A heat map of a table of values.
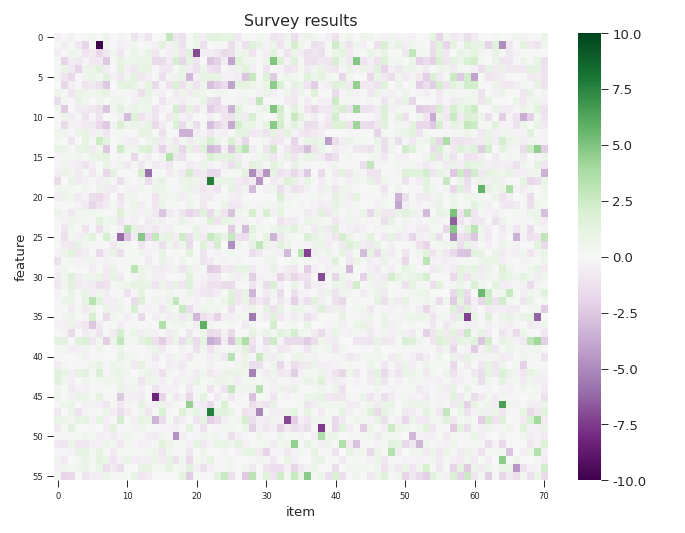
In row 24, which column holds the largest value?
57
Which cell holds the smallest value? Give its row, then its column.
1, 6
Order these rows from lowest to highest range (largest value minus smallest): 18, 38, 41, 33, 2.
41, 33, 38, 2, 18
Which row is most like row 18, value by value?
47
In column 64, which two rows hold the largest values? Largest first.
46, 53
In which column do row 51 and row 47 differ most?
22
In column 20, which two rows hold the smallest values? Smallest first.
2, 35
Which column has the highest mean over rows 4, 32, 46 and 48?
64
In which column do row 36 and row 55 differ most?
21
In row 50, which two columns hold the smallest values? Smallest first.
17, 51
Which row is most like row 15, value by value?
0
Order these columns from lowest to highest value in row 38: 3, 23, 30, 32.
23, 30, 32, 3
